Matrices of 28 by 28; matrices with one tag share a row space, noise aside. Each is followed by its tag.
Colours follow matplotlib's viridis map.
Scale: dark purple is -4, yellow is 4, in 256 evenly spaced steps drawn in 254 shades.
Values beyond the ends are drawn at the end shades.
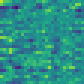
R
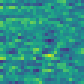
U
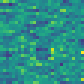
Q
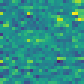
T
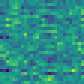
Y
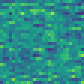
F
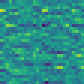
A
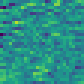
R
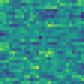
Y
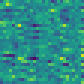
Q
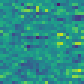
T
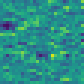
Q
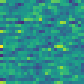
U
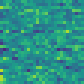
T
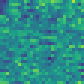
Y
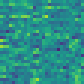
A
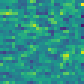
Q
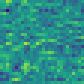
Y
